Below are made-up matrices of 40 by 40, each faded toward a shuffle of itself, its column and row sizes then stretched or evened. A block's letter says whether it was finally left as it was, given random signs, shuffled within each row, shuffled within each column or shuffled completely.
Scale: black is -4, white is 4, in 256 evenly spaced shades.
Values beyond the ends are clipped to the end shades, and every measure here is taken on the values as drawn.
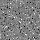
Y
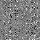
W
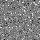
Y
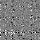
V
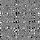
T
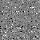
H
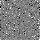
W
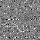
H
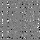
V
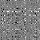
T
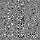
V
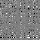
T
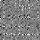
T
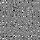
V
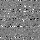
H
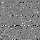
H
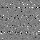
H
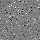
Y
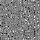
W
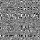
T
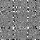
T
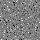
Y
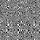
T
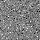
Y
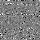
H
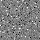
Y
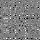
T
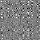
T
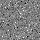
Y
